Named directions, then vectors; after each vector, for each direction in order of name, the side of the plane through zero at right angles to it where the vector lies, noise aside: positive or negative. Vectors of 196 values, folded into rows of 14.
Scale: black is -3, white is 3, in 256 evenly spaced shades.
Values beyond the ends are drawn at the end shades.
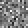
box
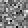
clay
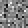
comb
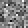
positive, positive, negative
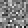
negative, negative, positive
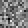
negative, negative, negative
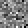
negative, negative, positive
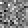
positive, positive, positive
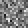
positive, positive, positive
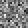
negative, negative, negative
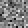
positive, positive, negative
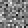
negative, negative, positive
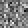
negative, negative, negative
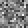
negative, negative, positive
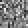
positive, negative, negative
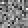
positive, negative, positive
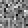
negative, positive, positive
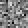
positive, negative, positive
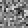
negative, positive, positive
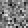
positive, positive, negative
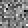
positive, negative, negative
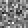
negative, positive, negative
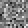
positive, positive, negative
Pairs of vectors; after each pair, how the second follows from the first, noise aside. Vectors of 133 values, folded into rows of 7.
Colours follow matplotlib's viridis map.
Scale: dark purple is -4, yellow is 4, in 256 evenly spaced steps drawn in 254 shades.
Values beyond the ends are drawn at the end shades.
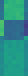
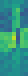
wrapped around, negated.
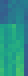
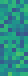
shuffled.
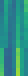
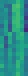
wrapped around, negated.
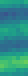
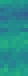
wrapped around, negated, shrunk.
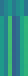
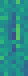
reversed, partly zeroed.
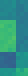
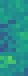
negated, partly zeroed.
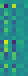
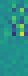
reversed, partly zeroed.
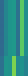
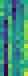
reversed, negated, scaled up.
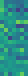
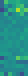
negated, partly zeroed.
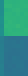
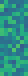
shuffled.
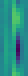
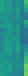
wrapped around, negated, shrunk.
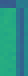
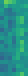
negated, partly zeroed.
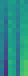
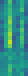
wrapped around, negated.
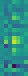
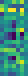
reversed, negated, scaled up.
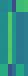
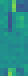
negated, partly zeroed.
